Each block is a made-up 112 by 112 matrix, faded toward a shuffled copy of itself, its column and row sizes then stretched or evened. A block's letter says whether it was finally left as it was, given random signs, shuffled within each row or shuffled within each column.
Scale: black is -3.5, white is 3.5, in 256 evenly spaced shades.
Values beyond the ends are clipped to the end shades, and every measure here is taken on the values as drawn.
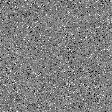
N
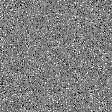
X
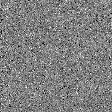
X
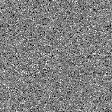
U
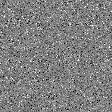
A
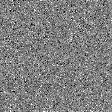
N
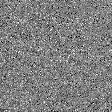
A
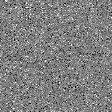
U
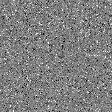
X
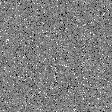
X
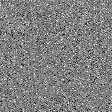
N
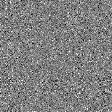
U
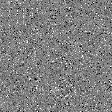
U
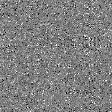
U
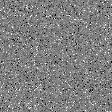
N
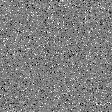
A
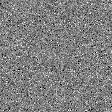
A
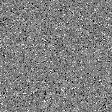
N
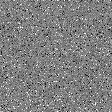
A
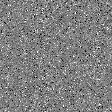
X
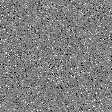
A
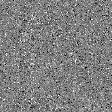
U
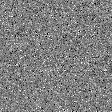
A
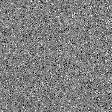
X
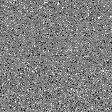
A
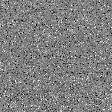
A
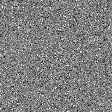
X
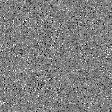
U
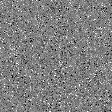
X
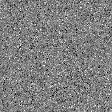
X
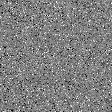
A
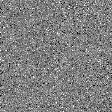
N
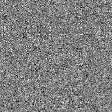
U
